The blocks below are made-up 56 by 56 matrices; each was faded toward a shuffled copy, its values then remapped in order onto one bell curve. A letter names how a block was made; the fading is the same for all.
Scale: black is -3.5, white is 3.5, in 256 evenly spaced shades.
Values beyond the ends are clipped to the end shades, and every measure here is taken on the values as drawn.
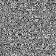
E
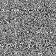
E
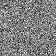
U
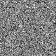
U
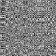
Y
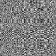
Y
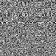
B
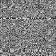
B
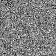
U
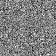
U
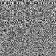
B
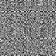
Y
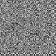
Y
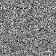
E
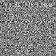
B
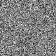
U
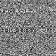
B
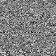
E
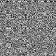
B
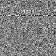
B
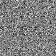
E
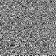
B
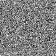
U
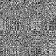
Y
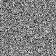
U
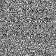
E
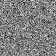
U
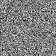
E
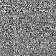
E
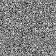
E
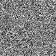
E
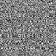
B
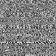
B
